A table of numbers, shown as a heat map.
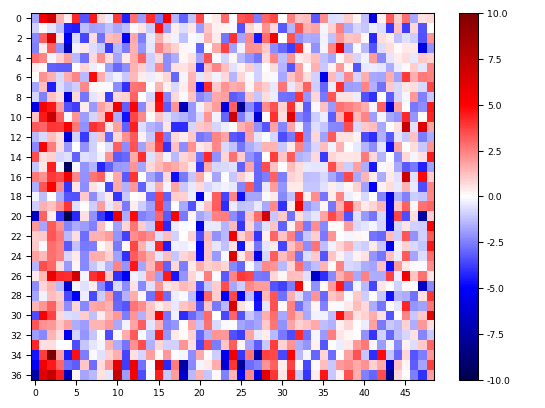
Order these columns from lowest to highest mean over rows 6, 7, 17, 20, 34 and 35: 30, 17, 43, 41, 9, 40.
41, 43, 9, 30, 40, 17
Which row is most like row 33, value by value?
14
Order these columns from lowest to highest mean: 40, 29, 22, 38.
40, 22, 38, 29
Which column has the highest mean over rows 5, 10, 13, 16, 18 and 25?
12
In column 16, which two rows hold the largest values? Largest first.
0, 26
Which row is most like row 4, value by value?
31
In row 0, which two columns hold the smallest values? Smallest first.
41, 11
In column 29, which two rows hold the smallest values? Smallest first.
27, 3
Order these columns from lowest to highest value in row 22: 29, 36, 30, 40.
40, 30, 36, 29
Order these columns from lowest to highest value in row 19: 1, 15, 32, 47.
1, 47, 15, 32
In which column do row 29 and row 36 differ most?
10
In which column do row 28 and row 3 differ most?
23
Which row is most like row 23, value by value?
21
